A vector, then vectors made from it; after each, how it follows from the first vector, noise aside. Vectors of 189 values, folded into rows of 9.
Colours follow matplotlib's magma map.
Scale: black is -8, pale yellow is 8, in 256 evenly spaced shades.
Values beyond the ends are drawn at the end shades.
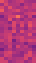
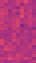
wrapped around, shrunk.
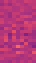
reversed, partly zeroed.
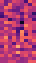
reversed, scaled up.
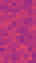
wrapped around, negated, shrunk.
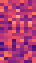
scaled up.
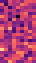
negated, scaled up.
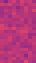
wrapped around, negated, shrunk.
